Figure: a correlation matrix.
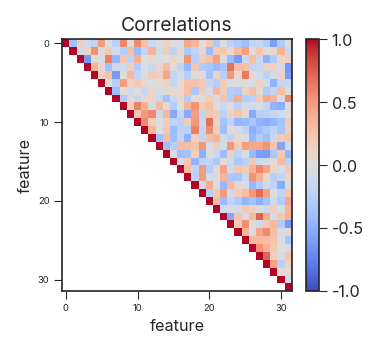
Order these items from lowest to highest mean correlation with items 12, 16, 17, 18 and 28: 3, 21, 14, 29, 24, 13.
14, 3, 29, 21, 24, 13
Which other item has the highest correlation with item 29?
28
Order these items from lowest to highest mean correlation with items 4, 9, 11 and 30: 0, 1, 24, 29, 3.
29, 0, 24, 3, 1
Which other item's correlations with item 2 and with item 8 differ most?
18
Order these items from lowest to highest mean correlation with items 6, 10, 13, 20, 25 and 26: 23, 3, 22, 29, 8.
3, 22, 29, 23, 8
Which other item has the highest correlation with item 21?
2
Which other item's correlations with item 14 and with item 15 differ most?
9
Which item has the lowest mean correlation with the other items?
15
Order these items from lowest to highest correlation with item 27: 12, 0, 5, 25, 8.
12, 0, 8, 5, 25
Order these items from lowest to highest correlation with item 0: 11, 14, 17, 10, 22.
22, 14, 11, 17, 10
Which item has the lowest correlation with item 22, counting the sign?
23
